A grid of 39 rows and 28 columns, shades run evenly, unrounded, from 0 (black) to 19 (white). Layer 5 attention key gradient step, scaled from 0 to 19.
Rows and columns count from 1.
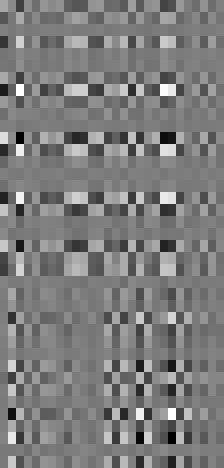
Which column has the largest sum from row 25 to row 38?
2
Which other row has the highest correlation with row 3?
20
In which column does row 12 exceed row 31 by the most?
1
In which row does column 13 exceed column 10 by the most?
12
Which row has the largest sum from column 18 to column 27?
35
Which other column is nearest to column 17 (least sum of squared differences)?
13
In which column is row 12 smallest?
3
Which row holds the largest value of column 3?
8
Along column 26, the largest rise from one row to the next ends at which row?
18
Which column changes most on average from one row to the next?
22
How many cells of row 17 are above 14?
7
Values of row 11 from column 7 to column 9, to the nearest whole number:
9 9 9
